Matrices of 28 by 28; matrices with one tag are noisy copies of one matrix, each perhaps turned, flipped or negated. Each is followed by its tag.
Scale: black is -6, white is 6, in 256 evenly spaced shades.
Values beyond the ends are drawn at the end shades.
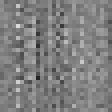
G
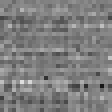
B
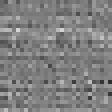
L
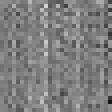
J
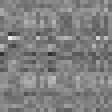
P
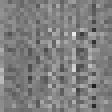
G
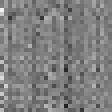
J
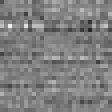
B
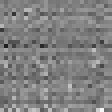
J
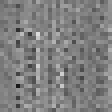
G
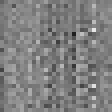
G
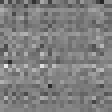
J
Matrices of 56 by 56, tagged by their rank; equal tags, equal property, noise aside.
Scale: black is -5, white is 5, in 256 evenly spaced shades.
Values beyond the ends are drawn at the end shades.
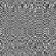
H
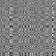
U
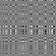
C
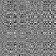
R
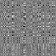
R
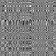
R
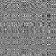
H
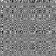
R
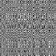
H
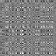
U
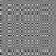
C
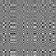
C
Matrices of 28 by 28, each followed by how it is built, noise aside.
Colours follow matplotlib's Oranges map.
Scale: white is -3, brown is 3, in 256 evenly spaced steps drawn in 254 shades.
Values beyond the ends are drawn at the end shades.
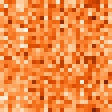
blocks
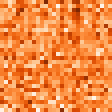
blocks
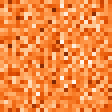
repeating rows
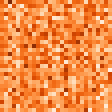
blocks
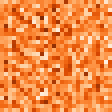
repeating rows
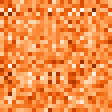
low rank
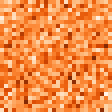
repeating columns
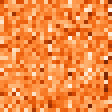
uneven columns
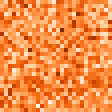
blocks
